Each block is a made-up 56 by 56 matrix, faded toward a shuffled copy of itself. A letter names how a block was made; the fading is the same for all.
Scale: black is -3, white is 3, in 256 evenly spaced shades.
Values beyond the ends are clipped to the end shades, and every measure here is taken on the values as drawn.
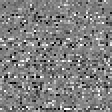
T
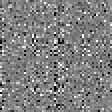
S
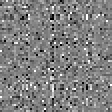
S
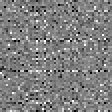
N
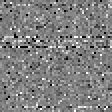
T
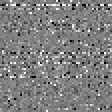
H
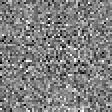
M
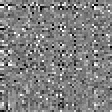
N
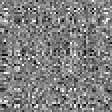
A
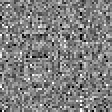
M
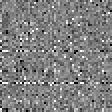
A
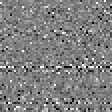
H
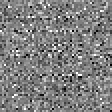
H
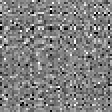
N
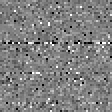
T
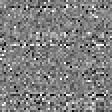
A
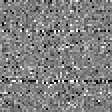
H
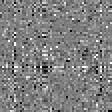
N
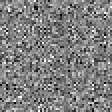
M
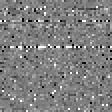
T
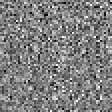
M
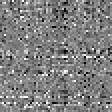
H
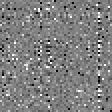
S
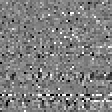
H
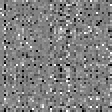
S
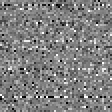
T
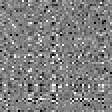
N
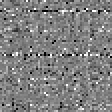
H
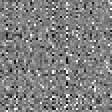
N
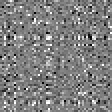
N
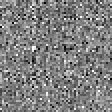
M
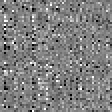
S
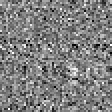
M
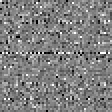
H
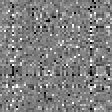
N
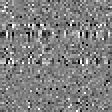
A
